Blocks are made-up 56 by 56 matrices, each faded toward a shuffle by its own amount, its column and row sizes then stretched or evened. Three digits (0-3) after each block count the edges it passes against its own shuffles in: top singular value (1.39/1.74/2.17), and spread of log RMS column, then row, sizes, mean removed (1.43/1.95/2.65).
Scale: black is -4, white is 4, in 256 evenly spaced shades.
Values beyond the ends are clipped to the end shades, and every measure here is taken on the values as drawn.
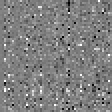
0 3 1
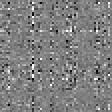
1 3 2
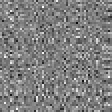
3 2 0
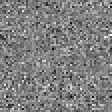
0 1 2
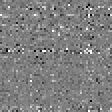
1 1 2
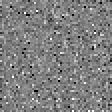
1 0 0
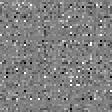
0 2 3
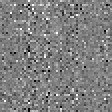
1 2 1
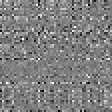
3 1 3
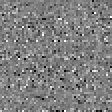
0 0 2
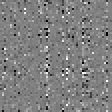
2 3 0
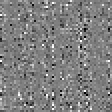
1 3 1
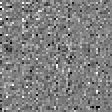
2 2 1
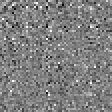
2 1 2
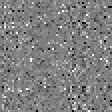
2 1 1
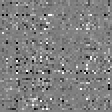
1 2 3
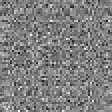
3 0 0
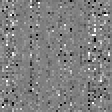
0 3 0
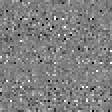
0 0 2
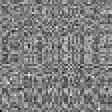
3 0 1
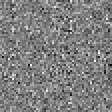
0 1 1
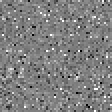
1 0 1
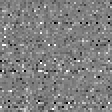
1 0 2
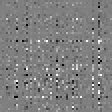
1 3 2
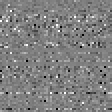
0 1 3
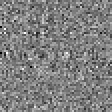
1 0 1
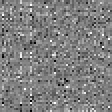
2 2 0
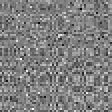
3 0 1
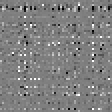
2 2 3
